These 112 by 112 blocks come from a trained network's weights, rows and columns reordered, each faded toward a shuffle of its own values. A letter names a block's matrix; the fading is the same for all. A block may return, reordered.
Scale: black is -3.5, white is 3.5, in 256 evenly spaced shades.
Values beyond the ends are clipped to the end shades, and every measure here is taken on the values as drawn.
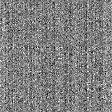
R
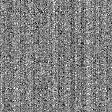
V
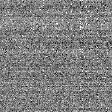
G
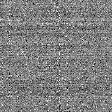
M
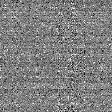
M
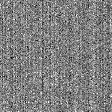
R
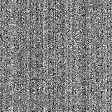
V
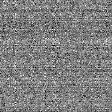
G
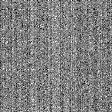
V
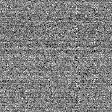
G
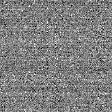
M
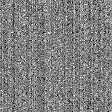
R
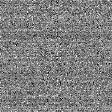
M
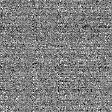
G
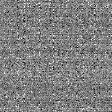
M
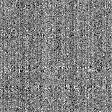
V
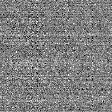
G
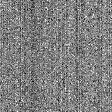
R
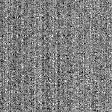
V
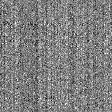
R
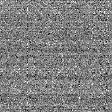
M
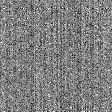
R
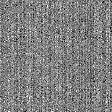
V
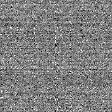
M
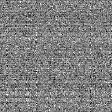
G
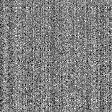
V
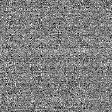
M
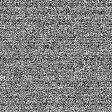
G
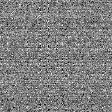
G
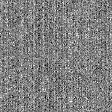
V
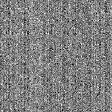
R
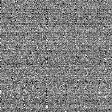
G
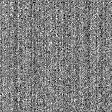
R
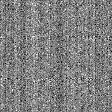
R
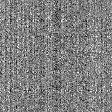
R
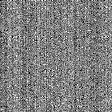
V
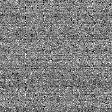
M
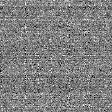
G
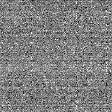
M
